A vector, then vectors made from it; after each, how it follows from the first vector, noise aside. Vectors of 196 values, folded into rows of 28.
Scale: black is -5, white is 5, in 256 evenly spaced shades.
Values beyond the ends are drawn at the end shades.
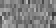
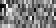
wrapped around, scaled up.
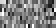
reversed, negated, scaled up.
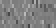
wrapped around, negated, partly zeroed.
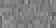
shrunk.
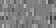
wrapped around, partly zeroed.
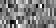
wrapped around, scaled up.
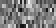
wrapped around, scaled up.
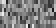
reversed, negated, scaled up.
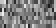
reversed, negated, scaled up.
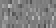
wrapped around, negated, partly zeroed.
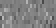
partly zeroed.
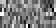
reversed, negated, scaled up.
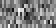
wrapped around, negated, scaled up.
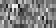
wrapped around, negated, scaled up.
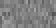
shrunk.
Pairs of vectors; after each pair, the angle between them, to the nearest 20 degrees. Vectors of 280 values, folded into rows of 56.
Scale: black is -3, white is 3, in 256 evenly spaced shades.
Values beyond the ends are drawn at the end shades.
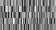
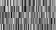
40 degrees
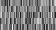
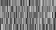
40 degrees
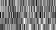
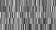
140 degrees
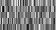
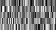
140 degrees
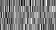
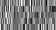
160 degrees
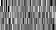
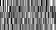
160 degrees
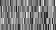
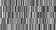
80 degrees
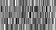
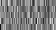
80 degrees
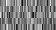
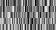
120 degrees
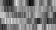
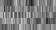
40 degrees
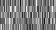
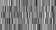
140 degrees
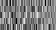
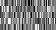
80 degrees
